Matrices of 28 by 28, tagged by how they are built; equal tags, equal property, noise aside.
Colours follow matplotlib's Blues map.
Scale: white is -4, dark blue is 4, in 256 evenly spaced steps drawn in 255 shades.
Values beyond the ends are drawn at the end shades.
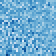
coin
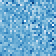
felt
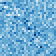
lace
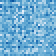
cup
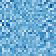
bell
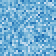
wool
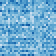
cup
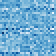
bell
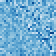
felt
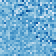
felt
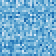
cup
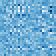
bell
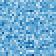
cup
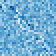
lace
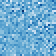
felt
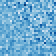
felt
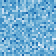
wool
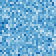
wool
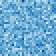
wool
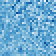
felt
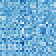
bell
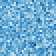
wool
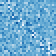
lace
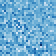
coin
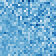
felt
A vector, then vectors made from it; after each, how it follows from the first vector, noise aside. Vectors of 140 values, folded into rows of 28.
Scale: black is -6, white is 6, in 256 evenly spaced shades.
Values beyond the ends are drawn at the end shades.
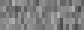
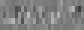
partly zeroed.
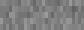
wrapped around, shrunk.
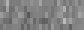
wrapped around, partly zeroed.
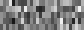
negated, scaled up.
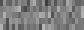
wrapped around.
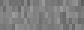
wrapped around, shrunk.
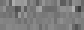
partly zeroed.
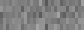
wrapped around, shrunk.
